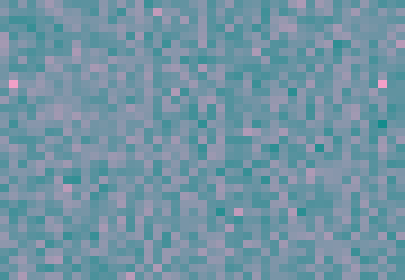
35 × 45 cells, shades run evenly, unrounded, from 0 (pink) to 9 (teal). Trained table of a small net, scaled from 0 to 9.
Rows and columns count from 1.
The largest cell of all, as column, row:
43, 16
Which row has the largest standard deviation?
11
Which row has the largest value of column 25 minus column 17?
27
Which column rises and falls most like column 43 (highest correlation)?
2
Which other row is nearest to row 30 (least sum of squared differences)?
23
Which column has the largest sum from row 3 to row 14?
26
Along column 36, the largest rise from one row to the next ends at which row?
19
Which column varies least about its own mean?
10
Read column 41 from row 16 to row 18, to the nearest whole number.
4 5 5
